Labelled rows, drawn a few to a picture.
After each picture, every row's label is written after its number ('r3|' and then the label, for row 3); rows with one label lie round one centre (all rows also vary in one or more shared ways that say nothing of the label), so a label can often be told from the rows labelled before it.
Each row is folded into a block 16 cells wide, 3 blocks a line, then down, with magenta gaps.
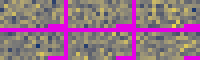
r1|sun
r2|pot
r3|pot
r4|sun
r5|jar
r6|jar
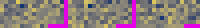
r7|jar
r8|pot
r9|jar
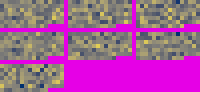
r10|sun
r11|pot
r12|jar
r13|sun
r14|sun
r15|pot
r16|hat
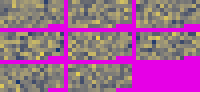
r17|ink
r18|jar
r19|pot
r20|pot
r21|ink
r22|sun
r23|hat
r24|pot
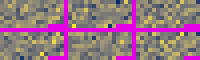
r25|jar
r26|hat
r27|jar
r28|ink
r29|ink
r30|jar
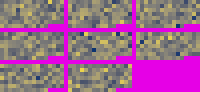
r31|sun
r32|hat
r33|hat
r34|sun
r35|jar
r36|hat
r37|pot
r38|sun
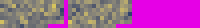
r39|ink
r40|ink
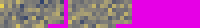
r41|jar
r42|hat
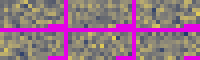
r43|sun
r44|ink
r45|jar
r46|hat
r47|sun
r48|hat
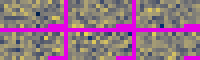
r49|sun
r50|sun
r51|hat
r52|sun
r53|jar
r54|hat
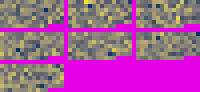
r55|jar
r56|pot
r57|pot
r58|hat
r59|jar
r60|pot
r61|pot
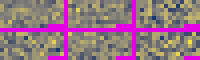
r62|hat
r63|pot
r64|hat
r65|ink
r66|hat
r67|ink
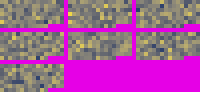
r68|pot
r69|pot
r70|sun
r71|sun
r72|hat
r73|jar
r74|sun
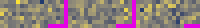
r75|pot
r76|jar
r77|hat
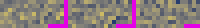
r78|pot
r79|pot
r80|pot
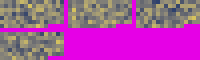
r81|pot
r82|sun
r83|hat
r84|jar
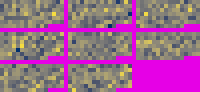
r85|sun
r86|hat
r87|ink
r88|hat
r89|hat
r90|pot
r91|sun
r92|ink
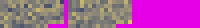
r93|ink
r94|ink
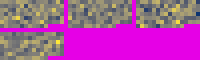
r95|ink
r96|jar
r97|ink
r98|jar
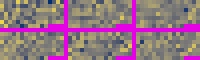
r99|hat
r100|sun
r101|sun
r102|hat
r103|sun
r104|hat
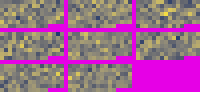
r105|hat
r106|ink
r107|sun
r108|pot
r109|pot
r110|hat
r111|jar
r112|pot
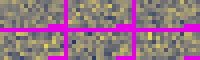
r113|ink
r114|ink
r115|jar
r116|ink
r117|hat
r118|ink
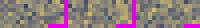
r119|ink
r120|ink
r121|hat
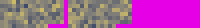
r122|ink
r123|hat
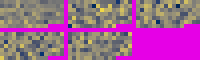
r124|pot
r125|ink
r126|hat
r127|hat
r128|sun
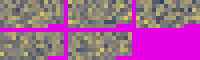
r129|jar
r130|pot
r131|jar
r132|ink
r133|sun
